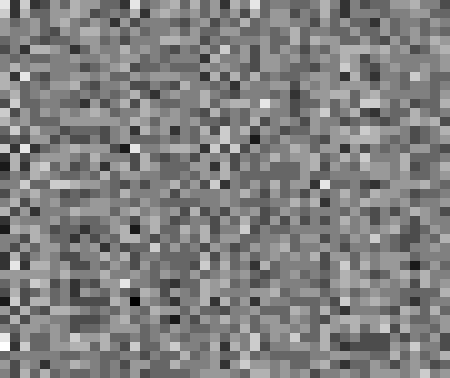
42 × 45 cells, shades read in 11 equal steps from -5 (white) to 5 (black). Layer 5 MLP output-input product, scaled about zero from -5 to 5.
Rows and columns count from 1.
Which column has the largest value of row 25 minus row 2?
1
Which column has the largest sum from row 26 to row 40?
8
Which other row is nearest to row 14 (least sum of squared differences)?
24
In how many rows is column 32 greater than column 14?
18
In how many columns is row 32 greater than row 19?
19
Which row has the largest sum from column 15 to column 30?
11
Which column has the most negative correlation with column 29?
40
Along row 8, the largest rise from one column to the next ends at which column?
14
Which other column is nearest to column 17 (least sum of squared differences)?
20
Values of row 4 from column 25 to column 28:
1 1 0 1
